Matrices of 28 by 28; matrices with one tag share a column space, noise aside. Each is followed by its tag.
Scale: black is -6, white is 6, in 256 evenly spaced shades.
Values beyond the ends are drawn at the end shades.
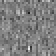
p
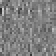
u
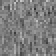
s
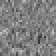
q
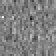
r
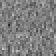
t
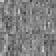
p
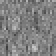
p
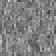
p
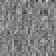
p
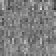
s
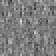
s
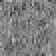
s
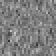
q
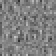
r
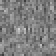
u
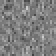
r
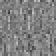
p
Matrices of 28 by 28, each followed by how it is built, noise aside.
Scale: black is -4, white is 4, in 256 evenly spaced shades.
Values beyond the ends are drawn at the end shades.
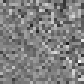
upper triangular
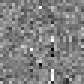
uneven columns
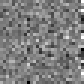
uneven columns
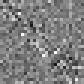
banded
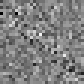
banded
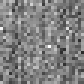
blocks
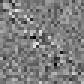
banded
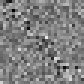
banded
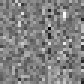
uneven columns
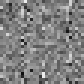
uneven columns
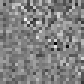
upper triangular
